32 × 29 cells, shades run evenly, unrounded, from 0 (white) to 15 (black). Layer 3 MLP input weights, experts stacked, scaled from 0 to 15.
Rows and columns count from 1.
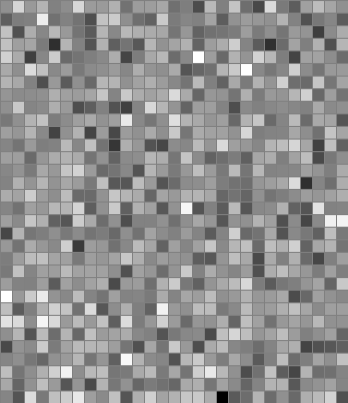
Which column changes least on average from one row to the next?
9
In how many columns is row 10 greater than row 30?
14
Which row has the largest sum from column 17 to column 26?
17
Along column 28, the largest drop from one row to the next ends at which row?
18
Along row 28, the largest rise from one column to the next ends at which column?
26
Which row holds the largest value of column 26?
15
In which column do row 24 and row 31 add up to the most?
25
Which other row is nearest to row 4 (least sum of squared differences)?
23
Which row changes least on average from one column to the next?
16
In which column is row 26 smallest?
4
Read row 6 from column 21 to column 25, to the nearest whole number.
0 7 8 7 3
